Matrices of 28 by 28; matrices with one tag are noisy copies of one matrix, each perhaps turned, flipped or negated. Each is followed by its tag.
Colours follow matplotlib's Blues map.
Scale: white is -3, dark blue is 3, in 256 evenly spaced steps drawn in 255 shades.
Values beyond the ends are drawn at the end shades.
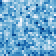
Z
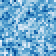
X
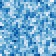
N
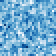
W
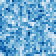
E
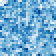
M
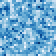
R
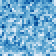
Z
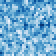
Z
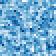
R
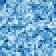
M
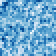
E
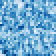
E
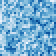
Z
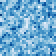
X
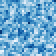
W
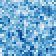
Z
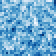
Z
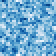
N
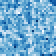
M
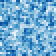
R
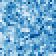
Z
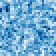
R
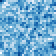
E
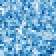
E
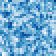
W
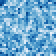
M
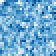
E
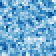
N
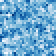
N
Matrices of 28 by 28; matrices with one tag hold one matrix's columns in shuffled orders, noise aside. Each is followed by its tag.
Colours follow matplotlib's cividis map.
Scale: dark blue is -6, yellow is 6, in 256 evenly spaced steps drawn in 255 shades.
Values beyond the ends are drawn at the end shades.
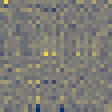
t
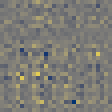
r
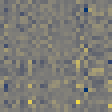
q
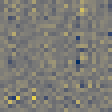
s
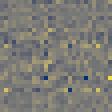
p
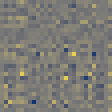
r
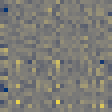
q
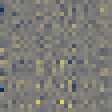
q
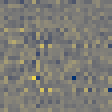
p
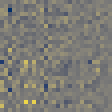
q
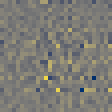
p
